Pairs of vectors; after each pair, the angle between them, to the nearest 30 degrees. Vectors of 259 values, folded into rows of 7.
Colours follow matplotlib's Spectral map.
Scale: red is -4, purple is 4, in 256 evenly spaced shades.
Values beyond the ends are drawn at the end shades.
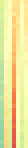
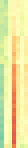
30 degrees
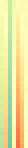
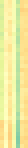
120 degrees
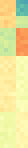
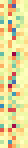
90 degrees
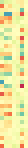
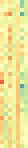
120 degrees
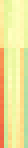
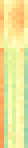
30 degrees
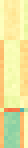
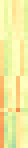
60 degrees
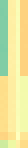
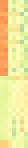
150 degrees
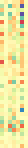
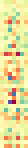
90 degrees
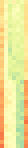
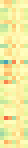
120 degrees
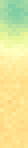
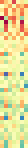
120 degrees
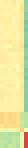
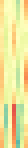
90 degrees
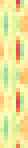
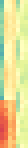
120 degrees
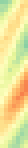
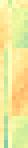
60 degrees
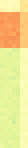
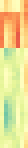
30 degrees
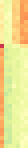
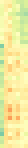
150 degrees
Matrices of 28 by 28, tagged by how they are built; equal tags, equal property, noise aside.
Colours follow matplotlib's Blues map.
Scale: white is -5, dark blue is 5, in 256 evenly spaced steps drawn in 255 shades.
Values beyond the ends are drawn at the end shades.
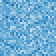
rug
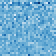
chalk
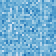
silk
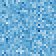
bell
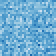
silk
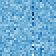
bell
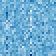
bell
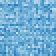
silk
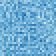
silk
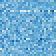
chalk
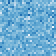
bell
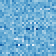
chalk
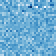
chalk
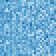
rug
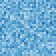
silk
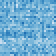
silk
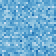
silk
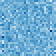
bell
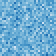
rug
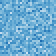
rug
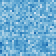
silk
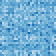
silk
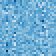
bell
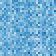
rug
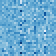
bell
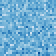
chalk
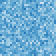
rug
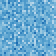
rug
